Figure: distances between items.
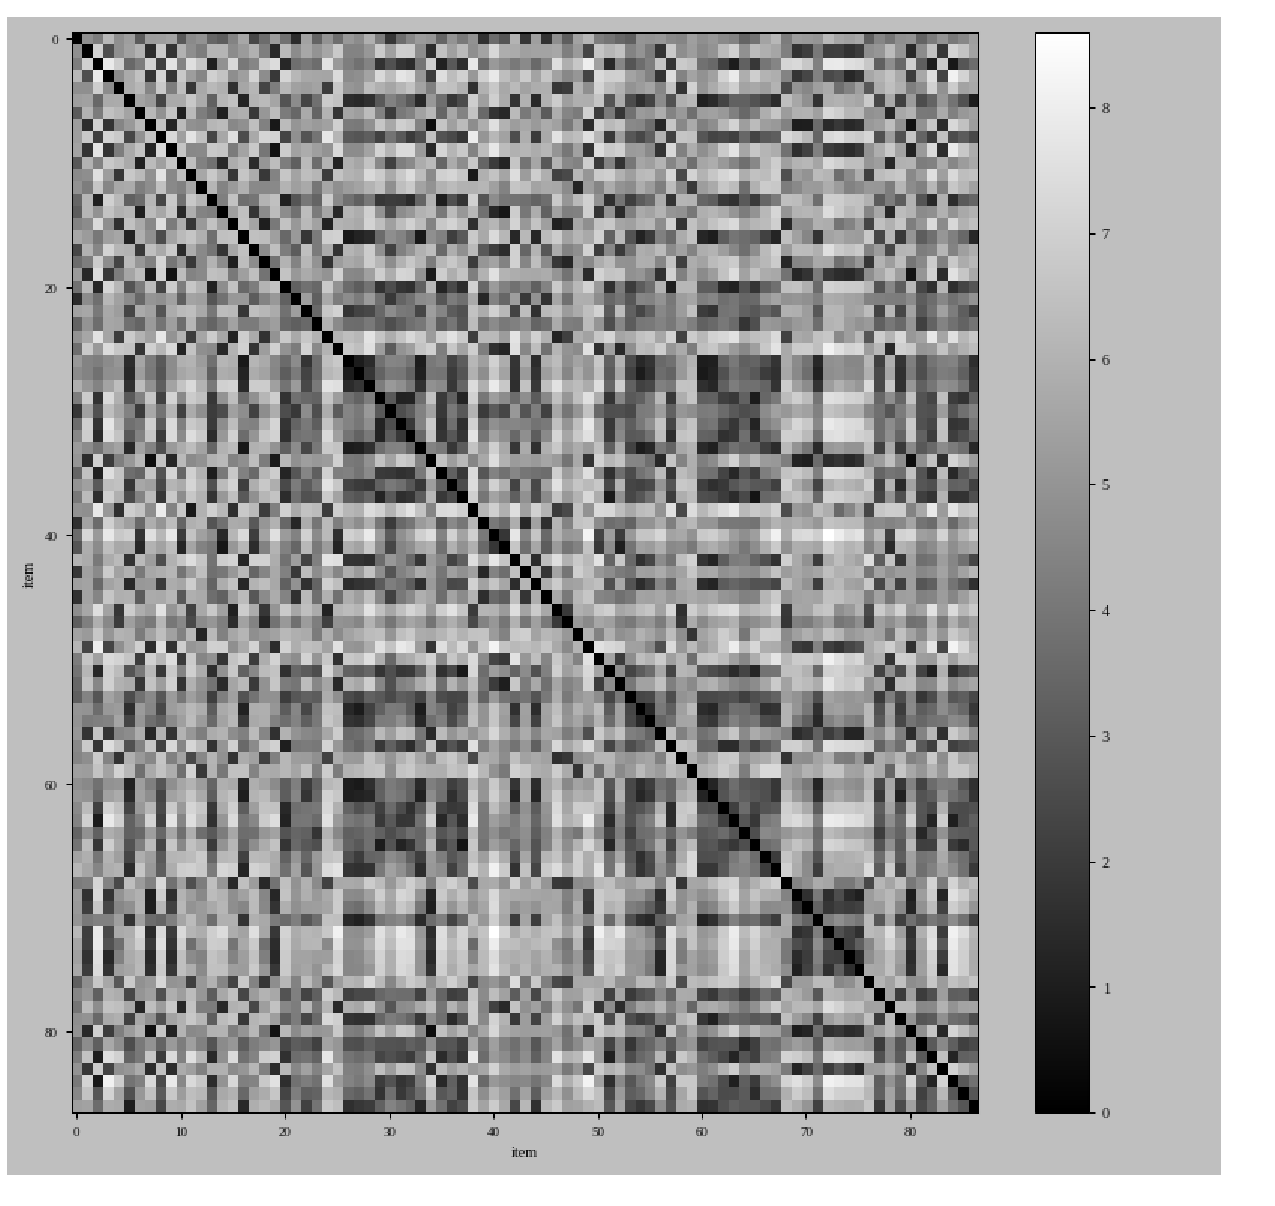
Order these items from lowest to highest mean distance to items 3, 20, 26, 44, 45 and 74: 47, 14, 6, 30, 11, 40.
30, 47, 6, 14, 11, 40
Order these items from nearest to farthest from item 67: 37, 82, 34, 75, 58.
37, 82, 34, 75, 58
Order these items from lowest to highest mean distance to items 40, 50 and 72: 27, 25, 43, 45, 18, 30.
25, 30, 45, 43, 18, 27
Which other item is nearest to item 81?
64
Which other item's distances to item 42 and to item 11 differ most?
38
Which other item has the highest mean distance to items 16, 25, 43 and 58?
72
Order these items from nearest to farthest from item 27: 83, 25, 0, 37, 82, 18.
37, 82, 83, 0, 18, 25
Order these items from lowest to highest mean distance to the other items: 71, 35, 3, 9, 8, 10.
71, 35, 8, 10, 9, 3
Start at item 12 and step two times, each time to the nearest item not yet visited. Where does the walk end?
59
